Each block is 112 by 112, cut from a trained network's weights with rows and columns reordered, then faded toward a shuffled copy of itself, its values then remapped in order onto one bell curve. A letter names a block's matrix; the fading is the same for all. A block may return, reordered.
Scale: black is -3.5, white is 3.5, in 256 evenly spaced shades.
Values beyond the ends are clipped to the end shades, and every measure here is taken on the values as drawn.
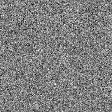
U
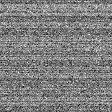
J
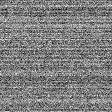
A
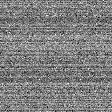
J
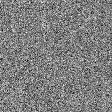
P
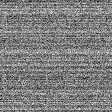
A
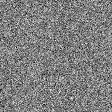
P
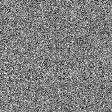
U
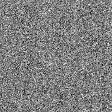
U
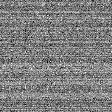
J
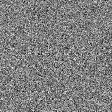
U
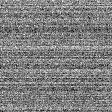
A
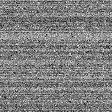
J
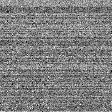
J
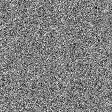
P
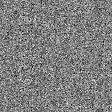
U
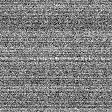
A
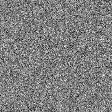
U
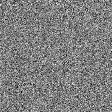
U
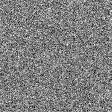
P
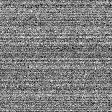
A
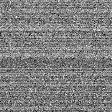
J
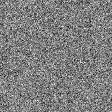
U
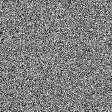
U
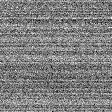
A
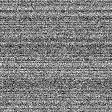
A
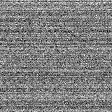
A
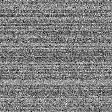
J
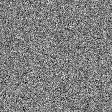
U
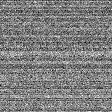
A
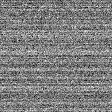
A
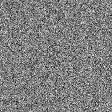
P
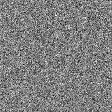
P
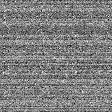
J
